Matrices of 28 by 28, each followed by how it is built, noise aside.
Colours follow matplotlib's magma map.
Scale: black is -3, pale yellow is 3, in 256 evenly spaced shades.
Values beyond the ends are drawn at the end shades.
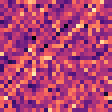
Hankel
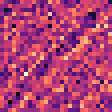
Hankel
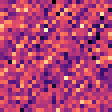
Hankel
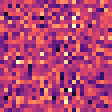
low rank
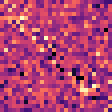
banded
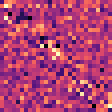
banded
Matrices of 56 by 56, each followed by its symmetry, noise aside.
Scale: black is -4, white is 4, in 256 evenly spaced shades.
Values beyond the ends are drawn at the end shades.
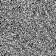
antisymmetric.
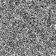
symmetric across the other diagonal.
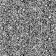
mirrored top to bottom.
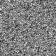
symmetric.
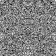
mirrored left to right.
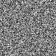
same after a half turn.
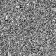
symmetric.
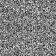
mirrored top to bottom.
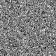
symmetric across the other diagonal.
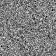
same after a half turn.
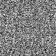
mirrored left to right.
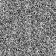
same after a half turn.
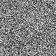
symmetric across the other diagonal.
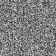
no symmetry.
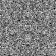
mirrored left to right.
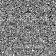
mirrored left to right.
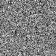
antisymmetric.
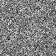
symmetric.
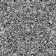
mirrored left to right.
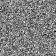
antisymmetric.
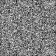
mirrored top to bottom.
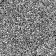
symmetric.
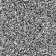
mirrored top to bottom.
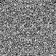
mirrored left to right.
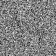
same after a half turn.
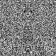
mirrored left to right.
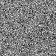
no symmetry.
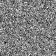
antisymmetric.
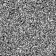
symmetric.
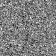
no symmetry.
